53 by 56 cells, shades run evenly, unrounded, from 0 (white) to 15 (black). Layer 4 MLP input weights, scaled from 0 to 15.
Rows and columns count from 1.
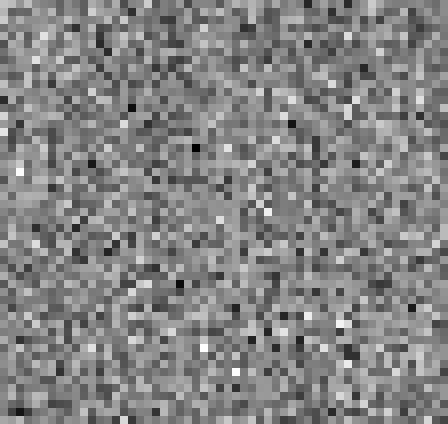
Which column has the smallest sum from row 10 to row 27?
50
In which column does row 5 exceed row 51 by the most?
13
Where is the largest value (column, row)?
25, 19
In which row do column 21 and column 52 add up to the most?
39
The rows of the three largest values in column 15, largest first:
31, 53, 11
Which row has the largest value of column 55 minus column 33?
12
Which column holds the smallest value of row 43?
17
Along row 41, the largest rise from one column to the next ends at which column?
45
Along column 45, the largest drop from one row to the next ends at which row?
22
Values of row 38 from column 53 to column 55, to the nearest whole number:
10 8 7
